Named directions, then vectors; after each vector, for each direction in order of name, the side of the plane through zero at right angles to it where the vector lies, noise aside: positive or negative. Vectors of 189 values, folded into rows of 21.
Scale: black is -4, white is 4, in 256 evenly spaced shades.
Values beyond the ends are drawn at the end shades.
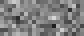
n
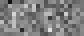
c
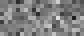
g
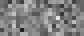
positive, positive, positive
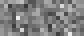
negative, negative, negative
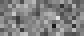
positive, positive, positive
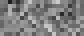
positive, positive, negative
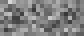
negative, positive, positive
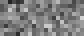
positive, positive, negative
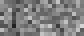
negative, positive, negative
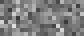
positive, negative, positive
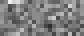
negative, negative, positive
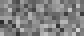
negative, positive, negative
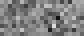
negative, negative, negative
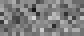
negative, positive, positive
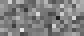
negative, negative, negative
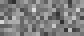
positive, negative, negative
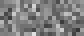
positive, negative, positive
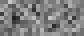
negative, positive, positive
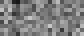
negative, positive, negative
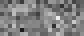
positive, positive, positive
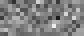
positive, negative, negative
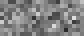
positive, negative, negative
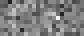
positive, positive, positive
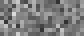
positive, negative, positive
